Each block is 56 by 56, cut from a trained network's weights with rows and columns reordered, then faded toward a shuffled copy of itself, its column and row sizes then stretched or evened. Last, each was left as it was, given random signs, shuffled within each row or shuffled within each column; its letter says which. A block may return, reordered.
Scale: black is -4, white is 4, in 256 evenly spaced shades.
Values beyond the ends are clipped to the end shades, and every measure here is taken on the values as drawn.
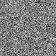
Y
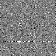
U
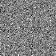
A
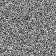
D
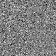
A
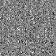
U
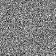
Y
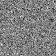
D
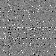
Y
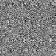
U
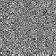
U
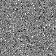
A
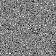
D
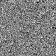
A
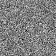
D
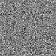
U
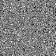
Y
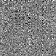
U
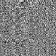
U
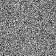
D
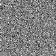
A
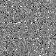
Y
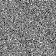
D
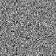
U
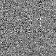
Y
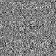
U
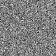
D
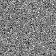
D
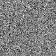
D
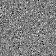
A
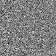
A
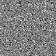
U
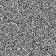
D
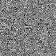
Y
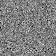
D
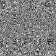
U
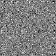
Y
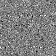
D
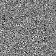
Y
